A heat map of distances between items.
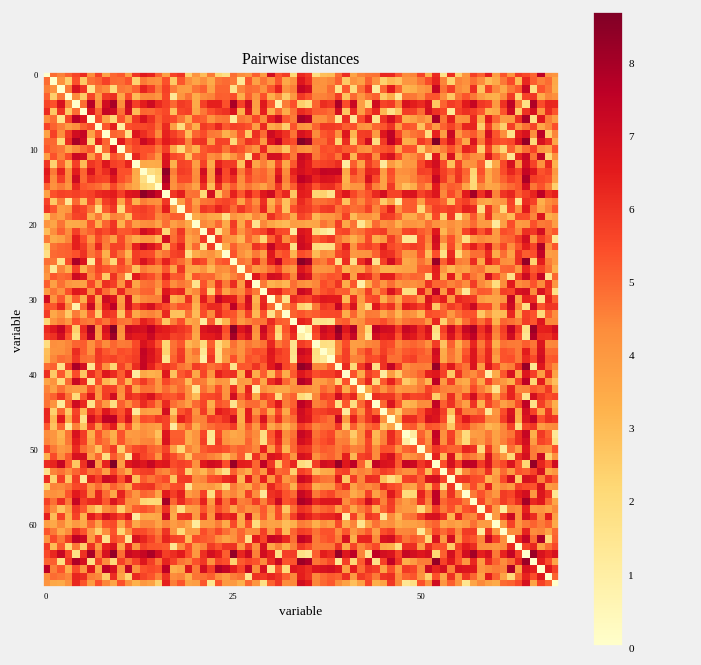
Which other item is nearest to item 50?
61
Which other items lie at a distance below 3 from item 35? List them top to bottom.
4, 31, 34, 43, 52, 64
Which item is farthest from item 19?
66
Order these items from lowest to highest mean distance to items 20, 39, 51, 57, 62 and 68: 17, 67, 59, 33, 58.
67, 58, 33, 17, 59
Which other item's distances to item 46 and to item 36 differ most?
0
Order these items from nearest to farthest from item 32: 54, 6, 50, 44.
50, 54, 44, 6
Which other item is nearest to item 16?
38
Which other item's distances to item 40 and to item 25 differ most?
59
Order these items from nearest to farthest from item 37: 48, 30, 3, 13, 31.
3, 48, 31, 30, 13
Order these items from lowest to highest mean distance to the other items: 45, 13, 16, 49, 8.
49, 45, 8, 13, 16
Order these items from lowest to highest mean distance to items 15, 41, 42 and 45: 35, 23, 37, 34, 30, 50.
30, 50, 37, 23, 35, 34
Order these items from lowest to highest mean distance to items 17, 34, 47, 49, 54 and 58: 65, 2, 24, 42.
42, 2, 24, 65
